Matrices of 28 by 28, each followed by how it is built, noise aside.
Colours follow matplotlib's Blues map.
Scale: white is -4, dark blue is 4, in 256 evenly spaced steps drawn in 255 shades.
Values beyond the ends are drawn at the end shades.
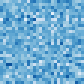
low rank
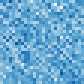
Toeplitz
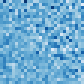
upper triangular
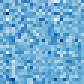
low rank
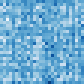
blocks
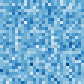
repeating columns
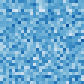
repeating columns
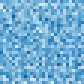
repeating columns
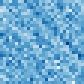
Toeplitz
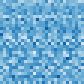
repeating columns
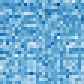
blocks
